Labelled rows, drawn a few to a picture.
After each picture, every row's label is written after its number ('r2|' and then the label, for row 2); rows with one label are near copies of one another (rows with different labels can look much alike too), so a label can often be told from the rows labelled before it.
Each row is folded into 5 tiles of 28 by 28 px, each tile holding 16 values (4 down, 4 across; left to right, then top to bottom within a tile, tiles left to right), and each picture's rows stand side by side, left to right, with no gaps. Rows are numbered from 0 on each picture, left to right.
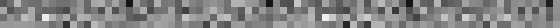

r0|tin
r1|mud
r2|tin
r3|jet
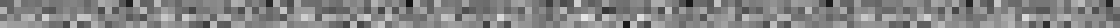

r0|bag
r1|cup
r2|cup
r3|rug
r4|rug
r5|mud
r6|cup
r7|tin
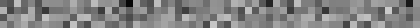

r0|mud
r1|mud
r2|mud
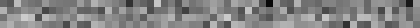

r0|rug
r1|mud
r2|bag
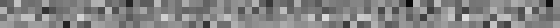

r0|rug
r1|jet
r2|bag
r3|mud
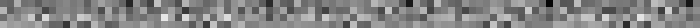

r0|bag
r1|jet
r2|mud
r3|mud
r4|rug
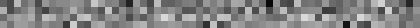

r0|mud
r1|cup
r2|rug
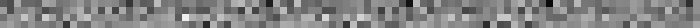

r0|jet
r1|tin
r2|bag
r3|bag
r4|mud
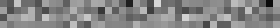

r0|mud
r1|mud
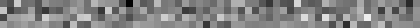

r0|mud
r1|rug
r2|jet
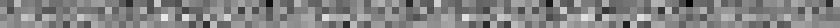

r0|rug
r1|jet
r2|tin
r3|tin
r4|rug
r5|cup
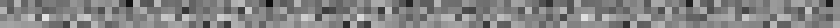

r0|bag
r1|rug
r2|rug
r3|rug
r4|cup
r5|mud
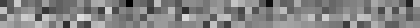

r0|rug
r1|mud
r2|bag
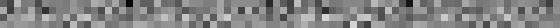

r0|mud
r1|jet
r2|mud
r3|jet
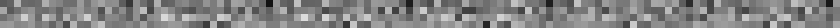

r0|jet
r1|cup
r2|jet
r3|rug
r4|mud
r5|mud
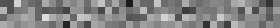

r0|tin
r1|rug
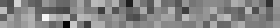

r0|tin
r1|mud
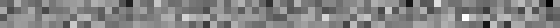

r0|mud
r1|tin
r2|mud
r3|tin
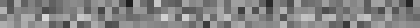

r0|bag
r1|jet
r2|cup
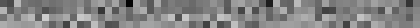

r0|bag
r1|bag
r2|rug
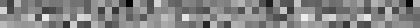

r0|bag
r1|tin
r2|cup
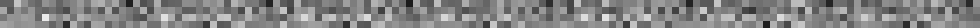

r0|tin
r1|cup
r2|cup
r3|jet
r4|jet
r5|rug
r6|cup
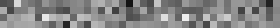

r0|tin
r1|jet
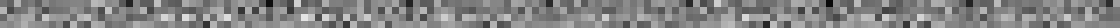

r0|mud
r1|jet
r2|jet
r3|cup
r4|bag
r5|tin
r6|rug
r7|cup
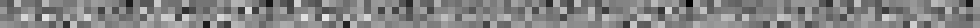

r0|jet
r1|rug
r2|jet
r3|cup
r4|mud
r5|bag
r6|mud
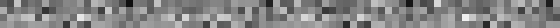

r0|rug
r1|bag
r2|rug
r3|tin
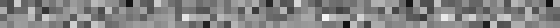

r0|mud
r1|tin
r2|tin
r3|cup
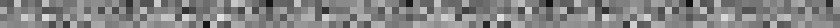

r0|jet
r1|rug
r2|mud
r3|rug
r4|mud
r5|cup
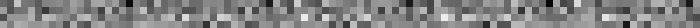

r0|mud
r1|bag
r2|jet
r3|cup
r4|tin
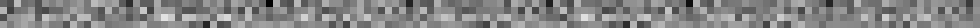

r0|mud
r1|cup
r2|jet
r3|cup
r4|cup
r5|rug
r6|jet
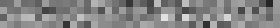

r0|rug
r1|jet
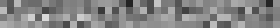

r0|bag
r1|mud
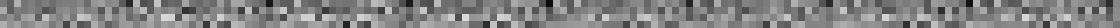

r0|bag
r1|rug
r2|rug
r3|bag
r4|bag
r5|mud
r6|bag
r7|jet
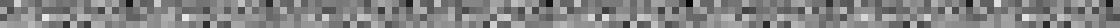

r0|tin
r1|tin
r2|bag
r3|mud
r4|bag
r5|rug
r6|cup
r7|tin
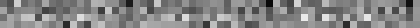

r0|rug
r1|bag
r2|jet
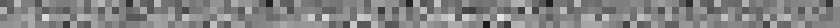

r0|tin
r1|mud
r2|bag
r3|rug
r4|bag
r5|jet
